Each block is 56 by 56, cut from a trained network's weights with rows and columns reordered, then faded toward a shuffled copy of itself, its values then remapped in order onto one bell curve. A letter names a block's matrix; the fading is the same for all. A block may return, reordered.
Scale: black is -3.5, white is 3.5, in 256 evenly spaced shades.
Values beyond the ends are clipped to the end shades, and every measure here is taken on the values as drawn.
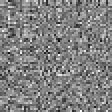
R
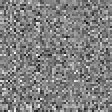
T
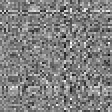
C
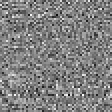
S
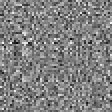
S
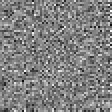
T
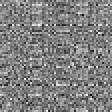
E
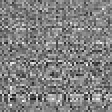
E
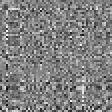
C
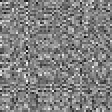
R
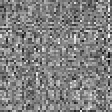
R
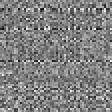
E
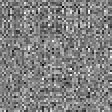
R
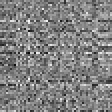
E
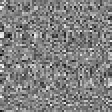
T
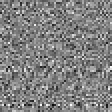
S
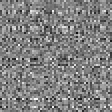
E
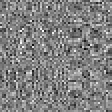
S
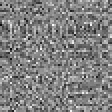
S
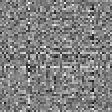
C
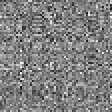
R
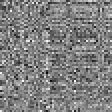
S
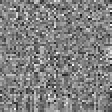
T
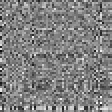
C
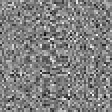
R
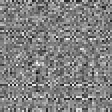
E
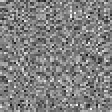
S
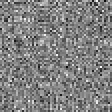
R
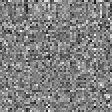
R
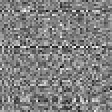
E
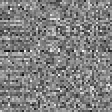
S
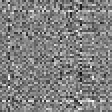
C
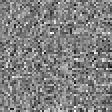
T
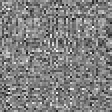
R
